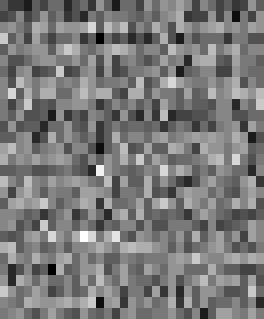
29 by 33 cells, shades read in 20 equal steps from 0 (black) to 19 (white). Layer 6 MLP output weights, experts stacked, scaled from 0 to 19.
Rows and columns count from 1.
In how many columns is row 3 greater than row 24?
14
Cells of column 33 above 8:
14
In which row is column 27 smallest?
12
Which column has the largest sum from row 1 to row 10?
27
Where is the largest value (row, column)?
22, 11
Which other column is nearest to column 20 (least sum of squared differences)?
18
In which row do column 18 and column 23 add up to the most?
8
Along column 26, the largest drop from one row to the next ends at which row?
29
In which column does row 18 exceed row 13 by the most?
32
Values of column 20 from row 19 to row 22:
12 8 6 8
